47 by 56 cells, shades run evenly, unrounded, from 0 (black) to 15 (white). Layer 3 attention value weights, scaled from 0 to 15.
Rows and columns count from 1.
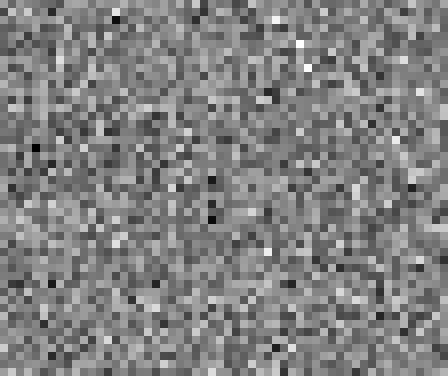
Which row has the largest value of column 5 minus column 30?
31
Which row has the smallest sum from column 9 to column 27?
24
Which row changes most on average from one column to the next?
9
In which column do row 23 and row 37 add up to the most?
43
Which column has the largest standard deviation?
15
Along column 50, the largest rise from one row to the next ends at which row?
18
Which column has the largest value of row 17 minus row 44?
55
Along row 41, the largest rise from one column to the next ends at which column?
7
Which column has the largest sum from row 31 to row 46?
34
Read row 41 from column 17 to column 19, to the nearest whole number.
5 7 9
